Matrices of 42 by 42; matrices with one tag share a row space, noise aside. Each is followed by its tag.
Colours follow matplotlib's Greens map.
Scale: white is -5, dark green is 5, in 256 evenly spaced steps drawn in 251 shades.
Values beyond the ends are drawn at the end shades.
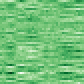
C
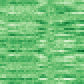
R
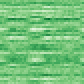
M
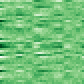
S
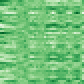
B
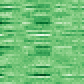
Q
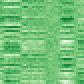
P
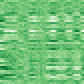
B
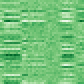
P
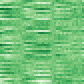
Q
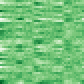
S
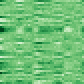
S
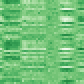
P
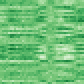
R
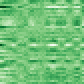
B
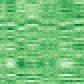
C
